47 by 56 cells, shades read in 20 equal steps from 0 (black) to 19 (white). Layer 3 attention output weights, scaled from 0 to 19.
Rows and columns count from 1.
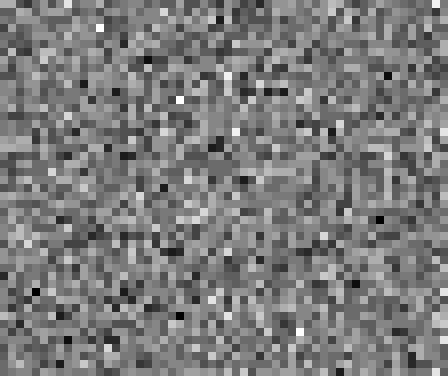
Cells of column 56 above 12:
11
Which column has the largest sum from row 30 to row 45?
56
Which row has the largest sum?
47
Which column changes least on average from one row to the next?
53
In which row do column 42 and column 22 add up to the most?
35
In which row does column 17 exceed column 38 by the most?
32
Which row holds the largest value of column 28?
37
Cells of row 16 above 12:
5
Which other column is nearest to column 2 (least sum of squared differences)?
46
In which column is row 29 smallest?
13
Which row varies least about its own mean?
21
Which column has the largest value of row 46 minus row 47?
43
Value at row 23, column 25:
12
